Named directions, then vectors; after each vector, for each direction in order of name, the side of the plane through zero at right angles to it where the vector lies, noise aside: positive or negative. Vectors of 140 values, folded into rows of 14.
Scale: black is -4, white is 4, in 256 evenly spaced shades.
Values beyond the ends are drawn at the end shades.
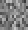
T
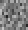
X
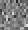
negative, negative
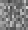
negative, positive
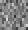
negative, negative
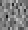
positive, positive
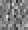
negative, negative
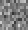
negative, positive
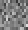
negative, negative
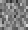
negative, negative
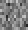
positive, positive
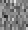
positive, positive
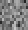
positive, negative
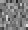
negative, negative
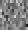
positive, positive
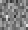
negative, negative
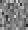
positive, positive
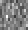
negative, negative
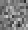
positive, negative
